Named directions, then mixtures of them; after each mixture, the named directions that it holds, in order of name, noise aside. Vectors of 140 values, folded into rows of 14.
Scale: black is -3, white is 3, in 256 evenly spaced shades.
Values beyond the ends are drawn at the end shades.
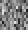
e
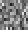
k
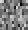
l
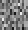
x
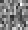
l.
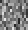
e, k.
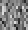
e.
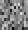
k, l, x.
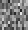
x.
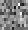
l, x.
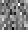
l, x.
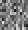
e, x.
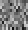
e, k, x.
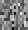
k, l, x.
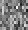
e, l.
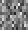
e, l, x.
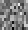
k, l, x.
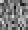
e, l.
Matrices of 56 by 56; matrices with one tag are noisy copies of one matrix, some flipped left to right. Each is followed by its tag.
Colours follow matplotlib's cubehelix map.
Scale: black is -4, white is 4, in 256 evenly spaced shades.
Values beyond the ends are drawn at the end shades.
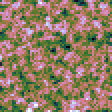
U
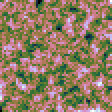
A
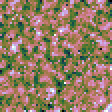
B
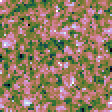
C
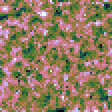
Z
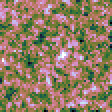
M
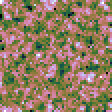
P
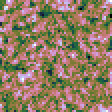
P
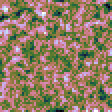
Z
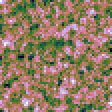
C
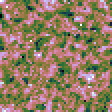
P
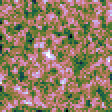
M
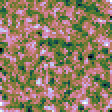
C
